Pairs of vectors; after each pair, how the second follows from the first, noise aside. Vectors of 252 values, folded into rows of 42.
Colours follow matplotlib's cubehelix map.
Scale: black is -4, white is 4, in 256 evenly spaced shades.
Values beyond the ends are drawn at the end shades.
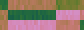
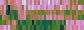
wrapped around.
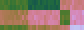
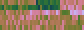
partly zeroed.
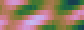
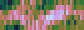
wrapped around.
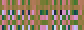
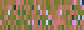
wrapped around, partly zeroed.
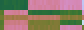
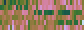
partly zeroed.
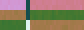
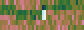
wrapped around, partly zeroed.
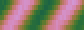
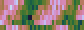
wrapped around.
